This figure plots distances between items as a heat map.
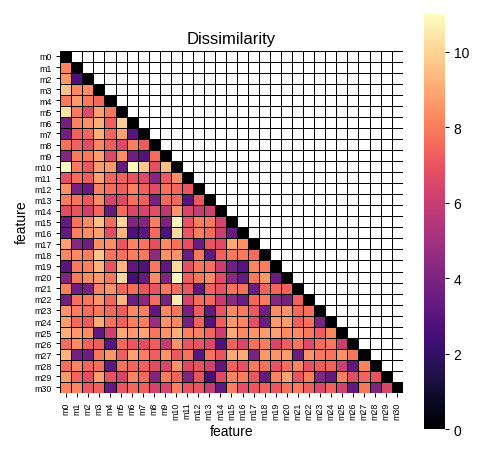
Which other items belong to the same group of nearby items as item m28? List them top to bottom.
m4, m14, m26, m30
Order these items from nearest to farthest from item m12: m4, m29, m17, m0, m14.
m17, m14, m29, m4, m0
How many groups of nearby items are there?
6
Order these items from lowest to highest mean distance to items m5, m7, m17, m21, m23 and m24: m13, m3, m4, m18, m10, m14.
m13, m18, m14, m10, m4, m3
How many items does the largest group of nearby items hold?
9
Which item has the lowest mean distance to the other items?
m14
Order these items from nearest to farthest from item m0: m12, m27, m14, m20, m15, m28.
m15, m20, m14, m28, m12, m27
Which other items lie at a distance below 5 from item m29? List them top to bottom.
m8, m11, m13, m18, m23, m24
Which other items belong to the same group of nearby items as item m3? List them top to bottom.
m25
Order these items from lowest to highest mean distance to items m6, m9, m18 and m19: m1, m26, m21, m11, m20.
m20, m11, m26, m21, m1
